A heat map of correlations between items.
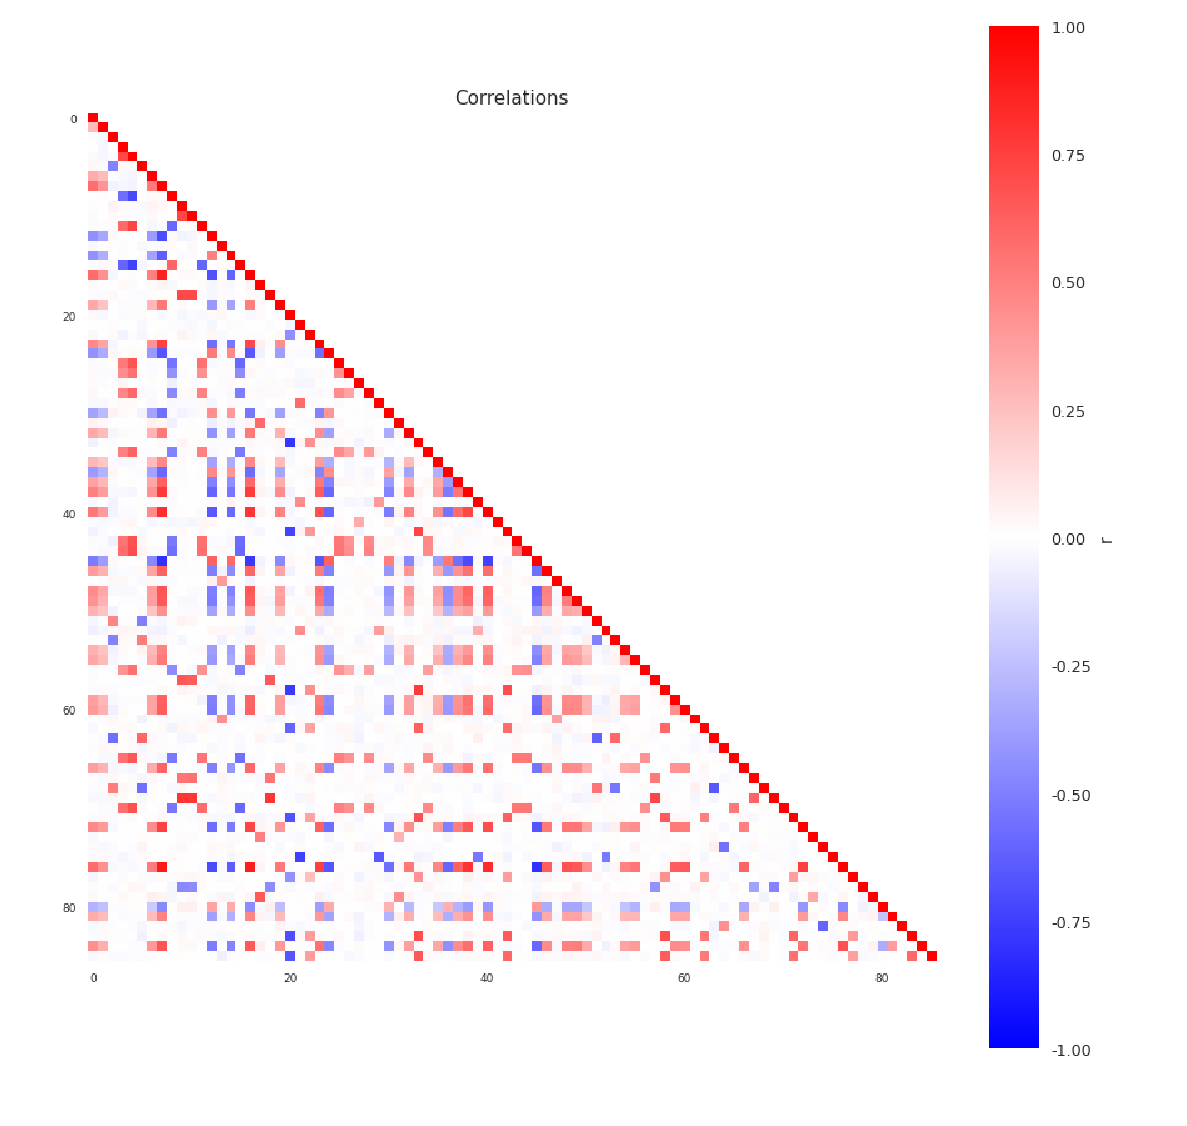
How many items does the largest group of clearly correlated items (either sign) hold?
32
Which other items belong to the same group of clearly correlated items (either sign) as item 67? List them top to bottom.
9, 10, 18, 57, 69, 78
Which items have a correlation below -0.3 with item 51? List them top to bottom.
5, 53, 63
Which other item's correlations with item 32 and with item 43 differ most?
4
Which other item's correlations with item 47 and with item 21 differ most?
75
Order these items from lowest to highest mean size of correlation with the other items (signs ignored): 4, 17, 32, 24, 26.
17, 26, 4, 32, 24
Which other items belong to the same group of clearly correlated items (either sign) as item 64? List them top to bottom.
74, 82
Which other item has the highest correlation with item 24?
45
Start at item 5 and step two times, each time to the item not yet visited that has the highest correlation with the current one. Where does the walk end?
53
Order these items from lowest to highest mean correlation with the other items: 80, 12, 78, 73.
12, 80, 78, 73
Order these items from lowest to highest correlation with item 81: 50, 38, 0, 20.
20, 50, 0, 38
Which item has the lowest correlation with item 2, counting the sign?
63
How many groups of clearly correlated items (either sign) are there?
10
